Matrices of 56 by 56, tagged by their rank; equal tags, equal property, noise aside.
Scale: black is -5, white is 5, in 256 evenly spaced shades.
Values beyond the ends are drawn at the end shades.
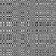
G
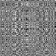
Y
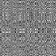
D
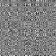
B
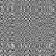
Y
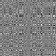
D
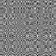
Y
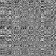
D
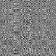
B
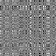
G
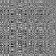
Y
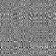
D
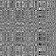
Y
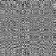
Y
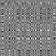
G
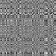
G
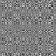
Y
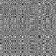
Y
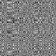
Y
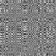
Y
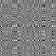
G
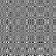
G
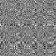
Y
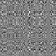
D
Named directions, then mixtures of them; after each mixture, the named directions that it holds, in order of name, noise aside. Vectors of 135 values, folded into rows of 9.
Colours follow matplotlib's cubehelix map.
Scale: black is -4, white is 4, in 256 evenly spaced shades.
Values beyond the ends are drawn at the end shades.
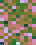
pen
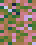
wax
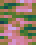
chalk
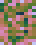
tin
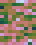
chalk, tin, wax.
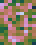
tin.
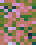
chalk, pen, wax.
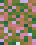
pen.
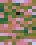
chalk, tin, wax.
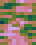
chalk.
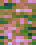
chalk.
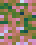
chalk, pen, tin.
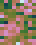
chalk, pen, tin.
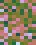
pen.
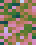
chalk, pen, wax.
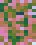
tin.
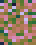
pen, tin, wax.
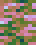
chalk.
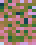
tin.
